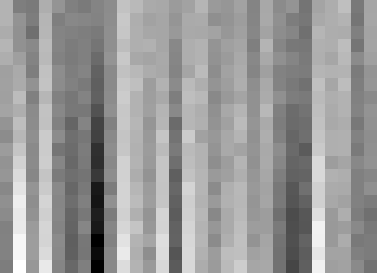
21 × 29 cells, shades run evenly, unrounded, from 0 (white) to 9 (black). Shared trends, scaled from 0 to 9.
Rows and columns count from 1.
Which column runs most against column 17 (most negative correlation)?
16
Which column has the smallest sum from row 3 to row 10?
10
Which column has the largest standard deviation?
8
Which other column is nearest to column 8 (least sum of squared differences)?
23
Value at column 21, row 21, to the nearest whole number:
3
